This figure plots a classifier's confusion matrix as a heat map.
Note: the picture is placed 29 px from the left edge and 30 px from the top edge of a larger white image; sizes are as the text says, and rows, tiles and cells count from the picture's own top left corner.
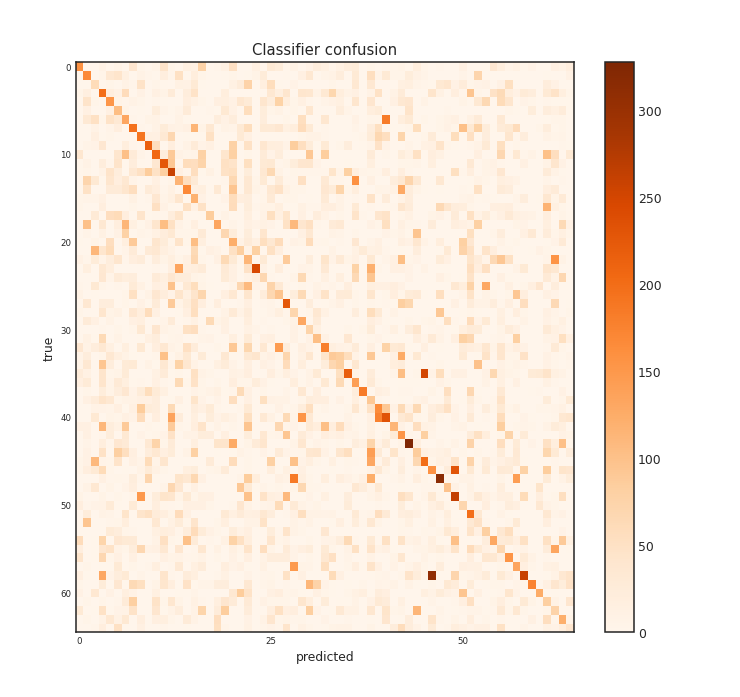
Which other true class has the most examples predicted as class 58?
46
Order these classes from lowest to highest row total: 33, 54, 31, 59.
31, 59, 33, 54
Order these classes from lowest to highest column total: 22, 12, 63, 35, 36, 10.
35, 63, 36, 10, 12, 22
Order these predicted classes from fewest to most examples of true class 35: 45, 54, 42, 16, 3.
16, 3, 54, 42, 45
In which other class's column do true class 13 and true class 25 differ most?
36
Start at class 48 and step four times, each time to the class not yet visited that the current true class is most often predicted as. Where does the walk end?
62
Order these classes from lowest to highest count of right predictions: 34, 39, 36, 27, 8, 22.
34, 22, 36, 39, 8, 27
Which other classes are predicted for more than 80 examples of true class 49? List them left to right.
8, 22, 27
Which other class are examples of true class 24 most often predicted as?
38
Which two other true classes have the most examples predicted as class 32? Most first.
41, 10
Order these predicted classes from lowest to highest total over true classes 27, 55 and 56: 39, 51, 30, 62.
39, 30, 51, 62
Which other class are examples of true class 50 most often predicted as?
26
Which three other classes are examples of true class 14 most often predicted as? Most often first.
42, 20, 34
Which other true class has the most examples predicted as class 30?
59
